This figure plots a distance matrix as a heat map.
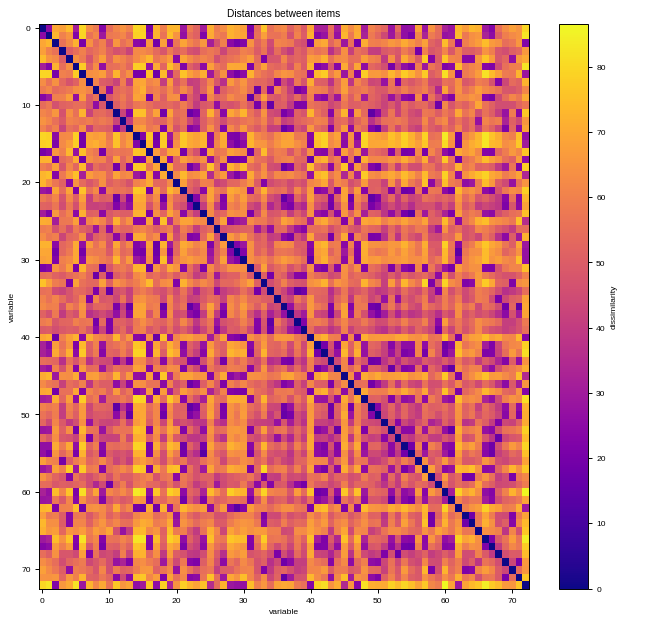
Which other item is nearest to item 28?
17
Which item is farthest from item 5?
72
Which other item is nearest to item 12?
65
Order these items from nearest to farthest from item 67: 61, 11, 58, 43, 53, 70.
61, 53, 43, 11, 58, 70
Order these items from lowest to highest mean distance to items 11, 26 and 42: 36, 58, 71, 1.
36, 71, 1, 58
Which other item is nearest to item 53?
68
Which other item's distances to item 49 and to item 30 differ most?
11
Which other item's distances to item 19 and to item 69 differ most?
71
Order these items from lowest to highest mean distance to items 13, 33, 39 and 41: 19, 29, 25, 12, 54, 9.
9, 54, 12, 29, 25, 19
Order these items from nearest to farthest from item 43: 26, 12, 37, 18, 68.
37, 18, 68, 12, 26
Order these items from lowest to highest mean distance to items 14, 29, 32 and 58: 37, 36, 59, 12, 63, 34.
34, 59, 63, 37, 12, 36
